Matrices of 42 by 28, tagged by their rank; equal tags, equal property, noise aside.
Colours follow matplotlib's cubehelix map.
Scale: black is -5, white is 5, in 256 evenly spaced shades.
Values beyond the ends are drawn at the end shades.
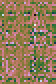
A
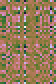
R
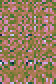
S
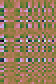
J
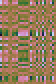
J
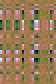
J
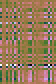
J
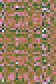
S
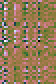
R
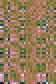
R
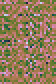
A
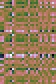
R
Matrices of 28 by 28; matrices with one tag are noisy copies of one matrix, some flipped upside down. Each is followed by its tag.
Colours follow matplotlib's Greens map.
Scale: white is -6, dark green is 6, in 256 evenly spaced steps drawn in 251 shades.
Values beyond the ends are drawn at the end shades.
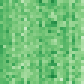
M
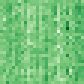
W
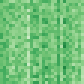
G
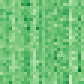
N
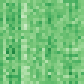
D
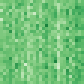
W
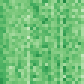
G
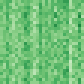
N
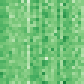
G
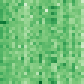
M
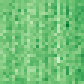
W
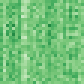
D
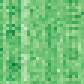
D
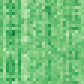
D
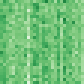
G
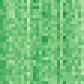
G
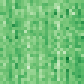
W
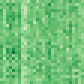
D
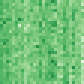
M
